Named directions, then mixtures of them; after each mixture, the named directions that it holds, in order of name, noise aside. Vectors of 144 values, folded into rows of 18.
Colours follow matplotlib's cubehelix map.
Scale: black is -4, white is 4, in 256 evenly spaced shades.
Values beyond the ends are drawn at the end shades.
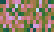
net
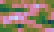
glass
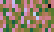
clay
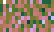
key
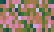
net.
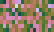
net.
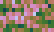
clay, glass.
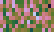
clay.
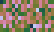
net.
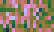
clay, glass, net.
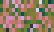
key, net.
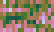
glass, key, net.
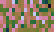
clay, key.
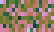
net.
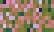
clay, net.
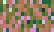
key.
